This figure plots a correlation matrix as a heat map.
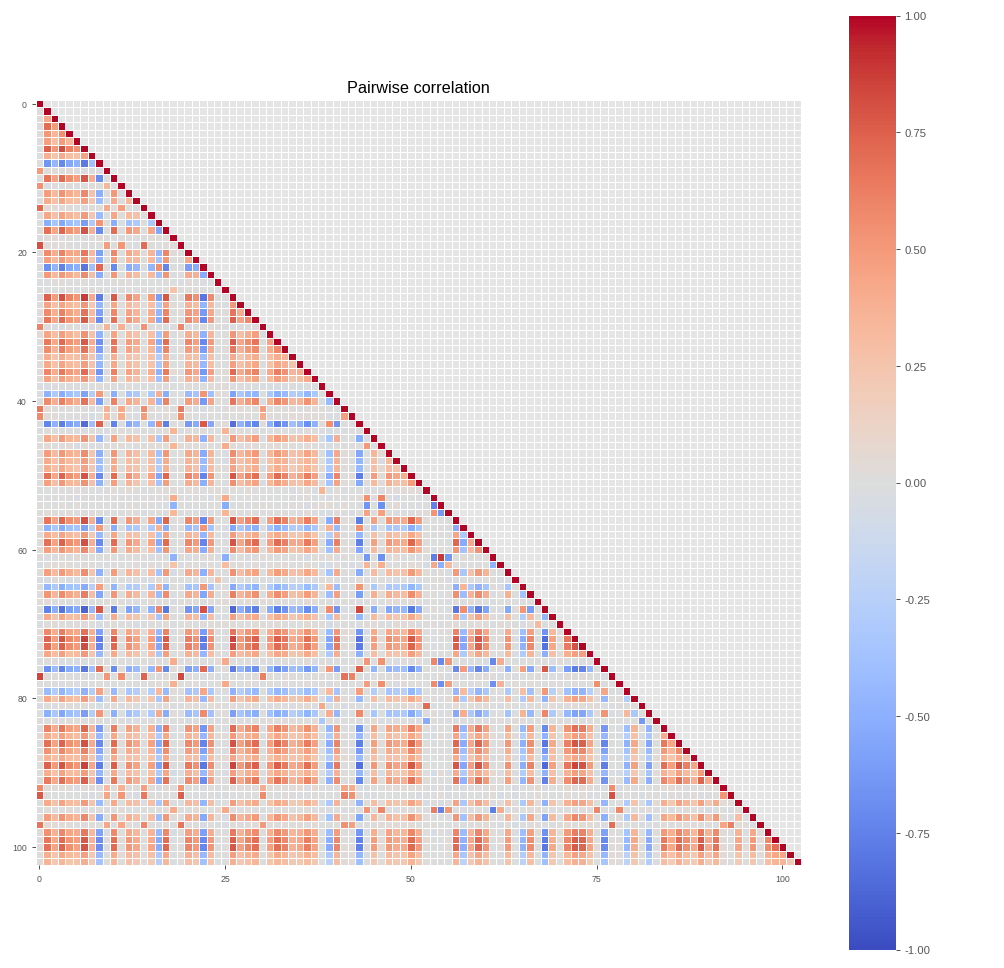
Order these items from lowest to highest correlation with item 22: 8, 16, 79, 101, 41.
101, 41, 79, 16, 8
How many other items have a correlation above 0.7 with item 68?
4
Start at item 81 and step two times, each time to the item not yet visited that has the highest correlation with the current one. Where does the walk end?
38
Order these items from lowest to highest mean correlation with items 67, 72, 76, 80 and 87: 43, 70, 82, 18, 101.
43, 82, 18, 70, 101
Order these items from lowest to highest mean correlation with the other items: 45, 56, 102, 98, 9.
9, 102, 45, 98, 56
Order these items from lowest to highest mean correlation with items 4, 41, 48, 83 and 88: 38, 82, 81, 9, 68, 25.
68, 82, 81, 38, 25, 9
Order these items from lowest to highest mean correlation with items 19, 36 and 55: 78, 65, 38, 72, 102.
65, 38, 102, 78, 72
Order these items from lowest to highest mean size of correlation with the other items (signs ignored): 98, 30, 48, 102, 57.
30, 102, 48, 57, 98
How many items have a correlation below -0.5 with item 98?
5
